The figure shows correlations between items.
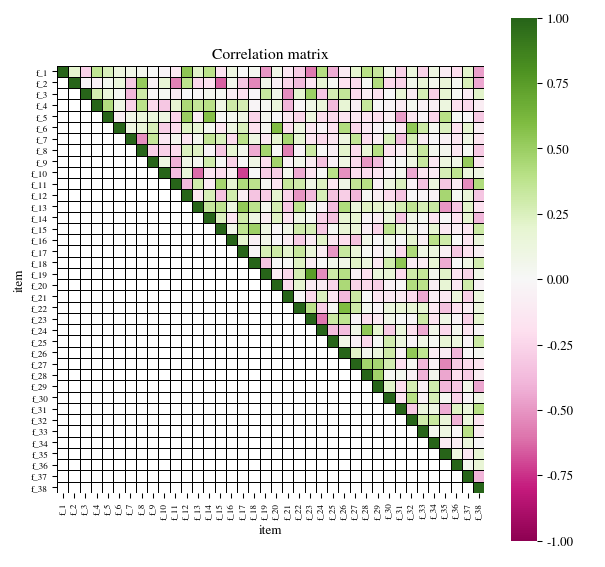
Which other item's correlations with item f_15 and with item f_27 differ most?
f_29
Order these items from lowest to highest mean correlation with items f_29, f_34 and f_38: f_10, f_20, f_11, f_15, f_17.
f_20, f_10, f_17, f_15, f_11
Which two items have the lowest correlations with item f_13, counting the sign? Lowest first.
f_10, f_35
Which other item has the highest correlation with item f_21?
f_7
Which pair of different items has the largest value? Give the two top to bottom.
f_19, f_23
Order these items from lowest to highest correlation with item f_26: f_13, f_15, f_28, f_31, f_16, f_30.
f_16, f_31, f_28, f_15, f_30, f_13
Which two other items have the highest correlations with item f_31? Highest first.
f_18, f_38
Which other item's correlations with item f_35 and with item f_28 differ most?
f_27
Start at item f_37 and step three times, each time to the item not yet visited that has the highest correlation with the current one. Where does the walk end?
f_6
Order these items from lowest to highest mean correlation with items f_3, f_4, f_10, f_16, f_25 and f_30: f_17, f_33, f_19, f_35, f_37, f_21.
f_21, f_17, f_37, f_33, f_19, f_35
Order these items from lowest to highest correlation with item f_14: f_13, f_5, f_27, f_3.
f_3, f_27, f_13, f_5
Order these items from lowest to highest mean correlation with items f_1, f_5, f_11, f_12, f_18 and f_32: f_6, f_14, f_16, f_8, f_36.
f_36, f_8, f_6, f_16, f_14
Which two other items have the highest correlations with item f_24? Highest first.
f_28, f_1
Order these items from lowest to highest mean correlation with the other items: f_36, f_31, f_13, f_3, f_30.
f_36, f_31, f_3, f_30, f_13
